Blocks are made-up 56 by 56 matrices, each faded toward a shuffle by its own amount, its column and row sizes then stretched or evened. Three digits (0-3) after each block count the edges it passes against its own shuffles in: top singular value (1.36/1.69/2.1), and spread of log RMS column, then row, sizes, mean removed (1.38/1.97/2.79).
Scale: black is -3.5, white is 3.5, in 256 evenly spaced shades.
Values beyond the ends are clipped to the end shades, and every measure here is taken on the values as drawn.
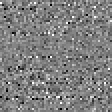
1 0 2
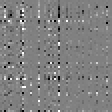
3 3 2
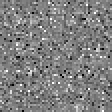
2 0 1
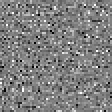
2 0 2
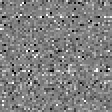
2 0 2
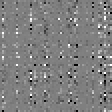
1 3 2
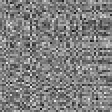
3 1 0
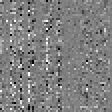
0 3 1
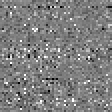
0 1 2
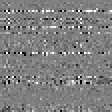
3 1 3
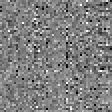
2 2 0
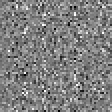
2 2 1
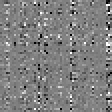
2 3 2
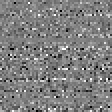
0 0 3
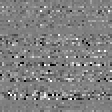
1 0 3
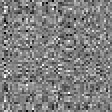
3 2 0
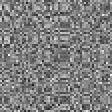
3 0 1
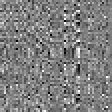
3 3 0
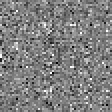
1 2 1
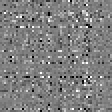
0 2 3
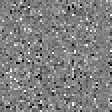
0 2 0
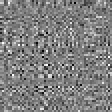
3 1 2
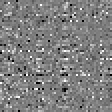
2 1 2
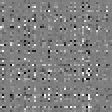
1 3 3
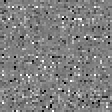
1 0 2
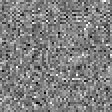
2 0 1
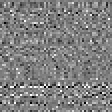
3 0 3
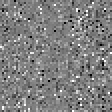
1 2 0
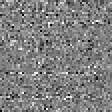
1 1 2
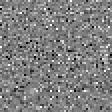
1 0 2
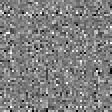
2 2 2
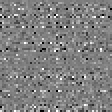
2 1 3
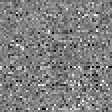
2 1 2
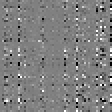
3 3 2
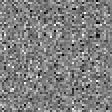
2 2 0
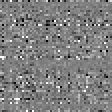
0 2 3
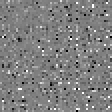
1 1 2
